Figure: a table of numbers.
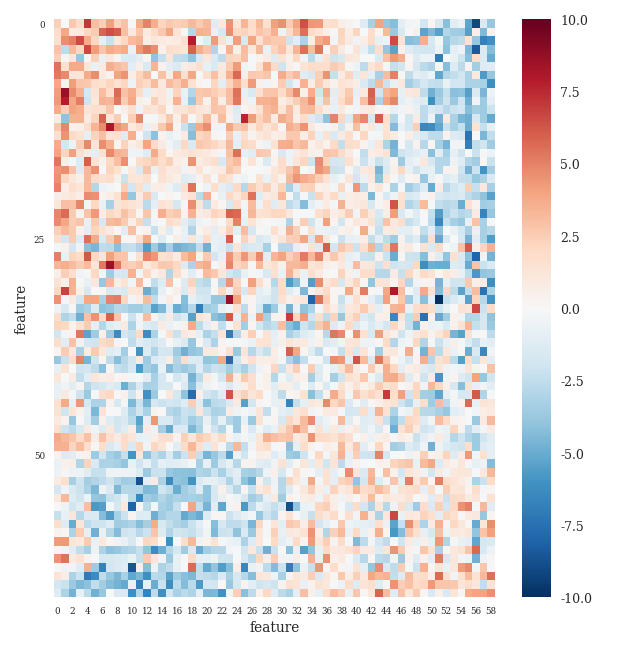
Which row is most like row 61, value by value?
33
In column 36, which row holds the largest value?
26
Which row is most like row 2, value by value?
21
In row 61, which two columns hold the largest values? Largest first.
56, 45
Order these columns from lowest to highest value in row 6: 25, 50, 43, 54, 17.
43, 54, 50, 25, 17
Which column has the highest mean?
0
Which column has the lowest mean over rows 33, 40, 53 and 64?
11
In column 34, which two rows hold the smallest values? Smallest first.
32, 30
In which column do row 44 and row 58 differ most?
31
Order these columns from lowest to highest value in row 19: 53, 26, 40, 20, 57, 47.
47, 53, 20, 57, 26, 40
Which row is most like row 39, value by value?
36
